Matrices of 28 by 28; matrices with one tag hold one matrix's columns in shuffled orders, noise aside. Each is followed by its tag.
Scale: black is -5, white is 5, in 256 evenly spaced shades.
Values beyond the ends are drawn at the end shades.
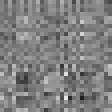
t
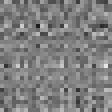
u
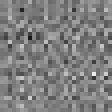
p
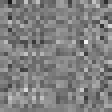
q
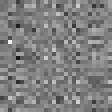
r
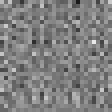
q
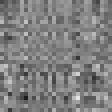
t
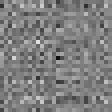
r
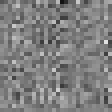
q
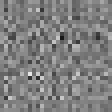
p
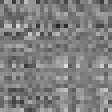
u
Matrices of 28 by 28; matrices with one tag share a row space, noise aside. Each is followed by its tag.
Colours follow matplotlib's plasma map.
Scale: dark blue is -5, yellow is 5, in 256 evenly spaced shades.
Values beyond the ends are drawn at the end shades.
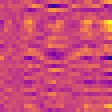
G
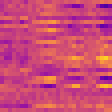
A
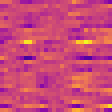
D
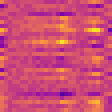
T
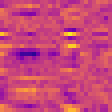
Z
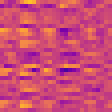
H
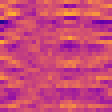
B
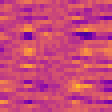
D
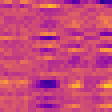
A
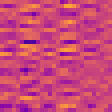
H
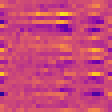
T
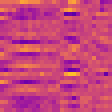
Z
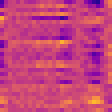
T
